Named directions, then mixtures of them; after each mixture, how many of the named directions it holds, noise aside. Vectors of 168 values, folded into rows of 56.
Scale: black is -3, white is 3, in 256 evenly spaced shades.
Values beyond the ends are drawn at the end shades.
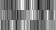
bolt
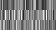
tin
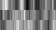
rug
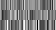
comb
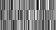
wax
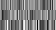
one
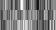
four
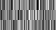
one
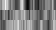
one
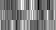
one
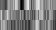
two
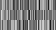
two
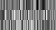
four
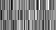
one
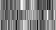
two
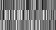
one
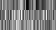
two
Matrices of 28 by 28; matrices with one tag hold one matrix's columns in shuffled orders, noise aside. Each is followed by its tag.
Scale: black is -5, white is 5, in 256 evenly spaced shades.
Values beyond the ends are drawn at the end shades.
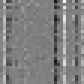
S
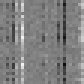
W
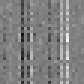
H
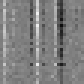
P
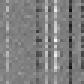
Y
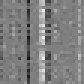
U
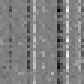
Y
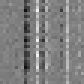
Y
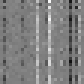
S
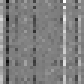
S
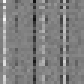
S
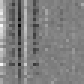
P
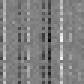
H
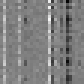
S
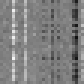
U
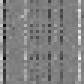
U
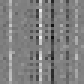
U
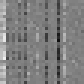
H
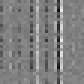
Y
